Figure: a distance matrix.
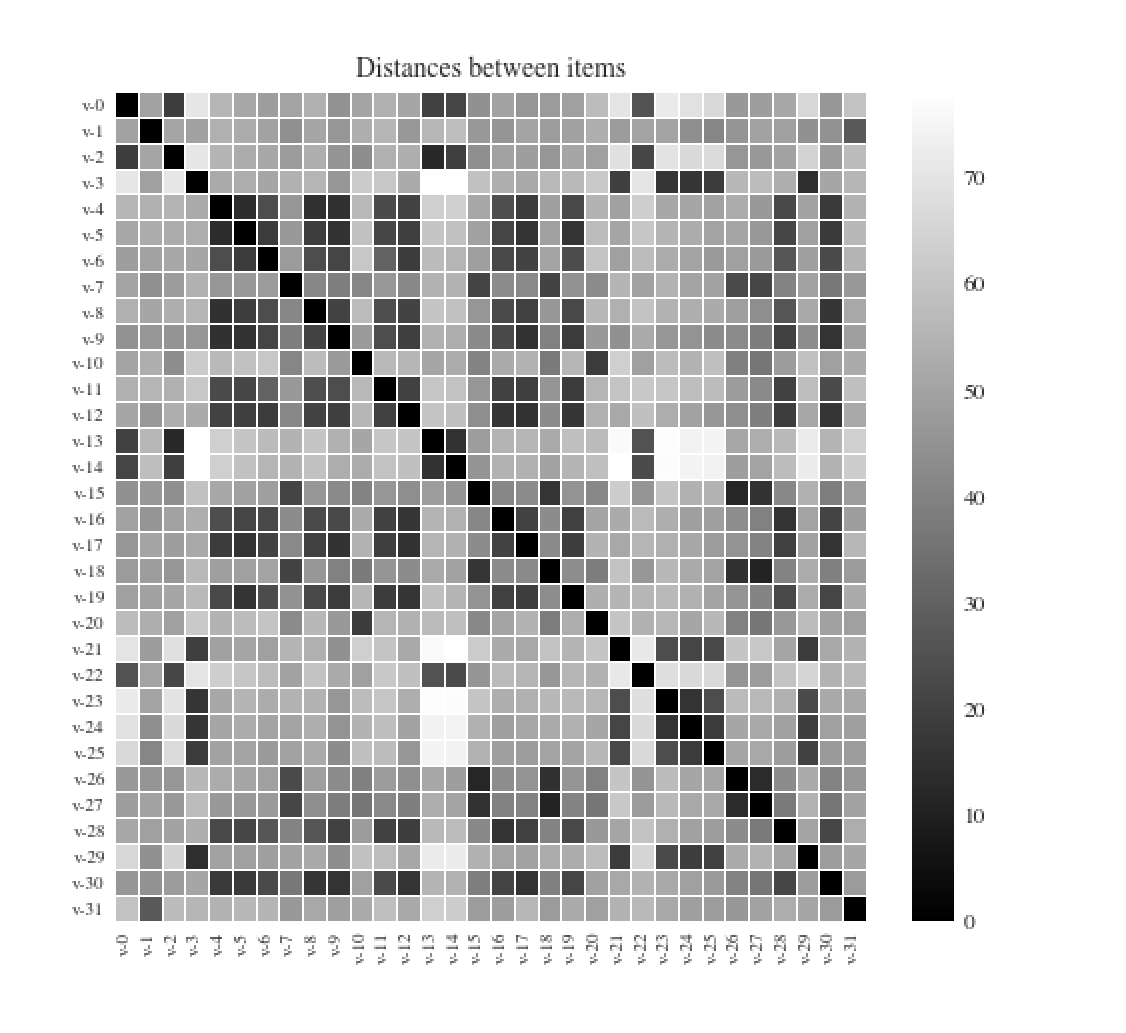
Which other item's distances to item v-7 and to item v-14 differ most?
v-13
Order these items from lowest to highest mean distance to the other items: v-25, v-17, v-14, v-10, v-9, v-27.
v-9, v-17, v-27, v-25, v-10, v-14
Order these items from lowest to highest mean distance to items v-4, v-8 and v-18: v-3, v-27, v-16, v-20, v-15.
v-16, v-27, v-15, v-20, v-3
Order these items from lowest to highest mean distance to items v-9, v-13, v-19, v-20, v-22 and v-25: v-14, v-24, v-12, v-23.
v-12, v-14, v-24, v-23
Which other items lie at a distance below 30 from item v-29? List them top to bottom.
v-3, v-21, v-23, v-24, v-25
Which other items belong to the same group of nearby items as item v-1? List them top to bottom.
v-31
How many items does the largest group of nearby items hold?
12
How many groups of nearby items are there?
6
